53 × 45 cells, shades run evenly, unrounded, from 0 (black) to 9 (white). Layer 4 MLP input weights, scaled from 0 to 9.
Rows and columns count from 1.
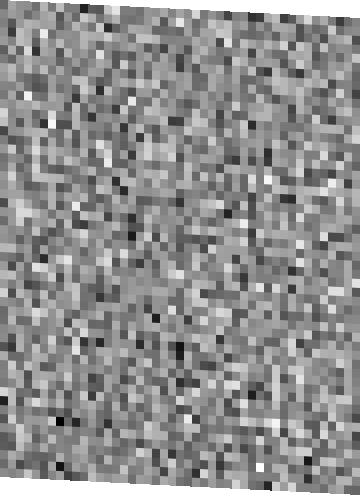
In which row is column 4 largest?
11
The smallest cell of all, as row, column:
47, 8
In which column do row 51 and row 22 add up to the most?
33
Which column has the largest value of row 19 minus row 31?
34
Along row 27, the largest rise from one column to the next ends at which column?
27
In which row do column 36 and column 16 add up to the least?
21
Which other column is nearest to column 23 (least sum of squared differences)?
12
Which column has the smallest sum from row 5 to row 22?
23
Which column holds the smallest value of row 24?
17
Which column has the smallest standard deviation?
44
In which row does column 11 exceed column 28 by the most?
37
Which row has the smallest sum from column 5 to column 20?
38
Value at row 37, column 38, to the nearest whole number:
2
